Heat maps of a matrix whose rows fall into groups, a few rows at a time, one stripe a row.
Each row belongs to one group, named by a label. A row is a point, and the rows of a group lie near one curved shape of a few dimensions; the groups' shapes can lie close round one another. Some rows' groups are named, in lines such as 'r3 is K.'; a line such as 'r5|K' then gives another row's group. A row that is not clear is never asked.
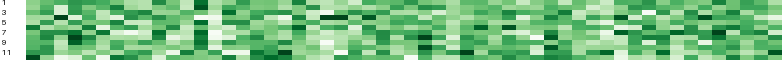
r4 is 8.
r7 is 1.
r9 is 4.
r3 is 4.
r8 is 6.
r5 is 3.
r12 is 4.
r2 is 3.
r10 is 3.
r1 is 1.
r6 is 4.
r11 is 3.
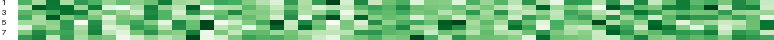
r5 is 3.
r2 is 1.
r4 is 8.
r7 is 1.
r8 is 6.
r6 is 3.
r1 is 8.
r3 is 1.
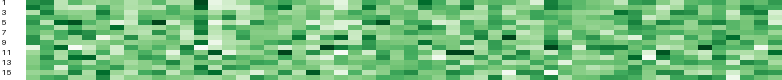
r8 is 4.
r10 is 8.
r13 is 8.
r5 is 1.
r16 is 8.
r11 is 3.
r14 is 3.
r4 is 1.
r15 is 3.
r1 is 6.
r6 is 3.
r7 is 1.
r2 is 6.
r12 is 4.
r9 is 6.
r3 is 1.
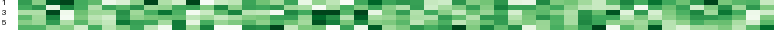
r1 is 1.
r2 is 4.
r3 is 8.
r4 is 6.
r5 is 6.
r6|3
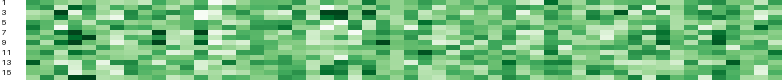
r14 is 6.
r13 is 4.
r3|8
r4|6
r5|3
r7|1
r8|4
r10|8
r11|6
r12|3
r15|6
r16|4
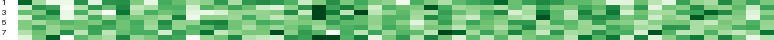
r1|4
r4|8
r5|1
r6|1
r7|3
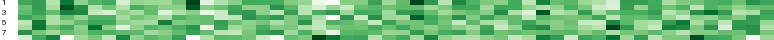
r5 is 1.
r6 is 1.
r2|4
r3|6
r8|8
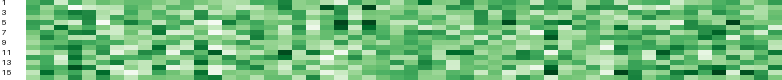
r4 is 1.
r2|6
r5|4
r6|8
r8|8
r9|1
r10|1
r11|3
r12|4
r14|6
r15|1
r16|3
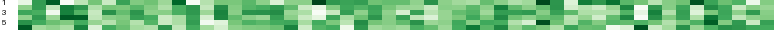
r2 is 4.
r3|4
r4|4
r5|6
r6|4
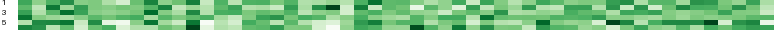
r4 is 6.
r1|1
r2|8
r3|1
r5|1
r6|6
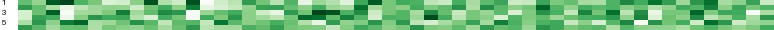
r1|1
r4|8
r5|4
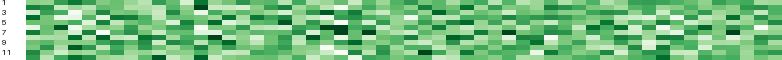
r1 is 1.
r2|6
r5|3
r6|8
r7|4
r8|3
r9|1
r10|4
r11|3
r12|1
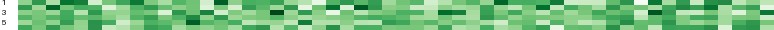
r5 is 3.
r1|4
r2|8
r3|3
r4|1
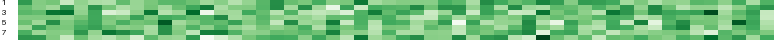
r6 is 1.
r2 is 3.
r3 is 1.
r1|6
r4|1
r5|8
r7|1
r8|6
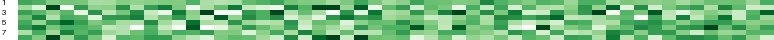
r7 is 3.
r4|4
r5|1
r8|8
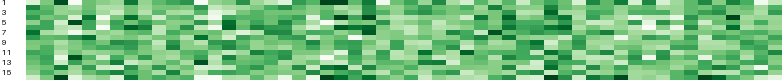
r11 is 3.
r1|8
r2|6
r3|6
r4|4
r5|4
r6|4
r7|6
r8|4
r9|1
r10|1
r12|4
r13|3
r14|6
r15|1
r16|8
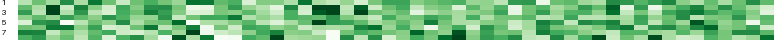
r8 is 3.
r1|3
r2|8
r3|8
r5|8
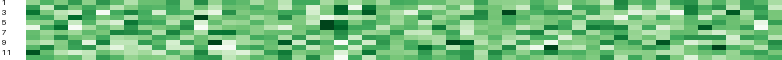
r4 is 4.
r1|1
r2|8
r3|4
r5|6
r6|8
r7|1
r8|8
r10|6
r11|6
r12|3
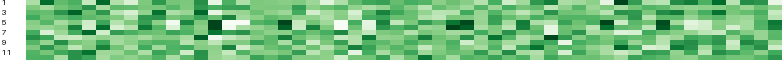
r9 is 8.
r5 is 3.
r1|1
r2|1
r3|1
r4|1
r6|3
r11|4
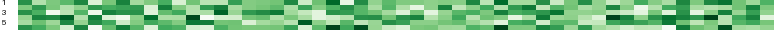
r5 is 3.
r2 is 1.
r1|4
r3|4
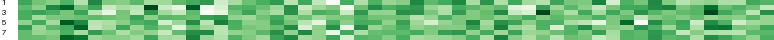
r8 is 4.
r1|3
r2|1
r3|6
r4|1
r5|4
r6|4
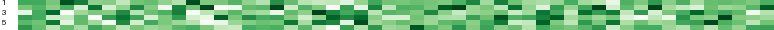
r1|4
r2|3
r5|6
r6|3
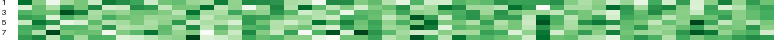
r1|4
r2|3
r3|4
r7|8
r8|6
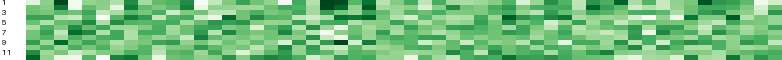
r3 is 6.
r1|8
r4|4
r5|1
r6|3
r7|4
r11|6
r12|4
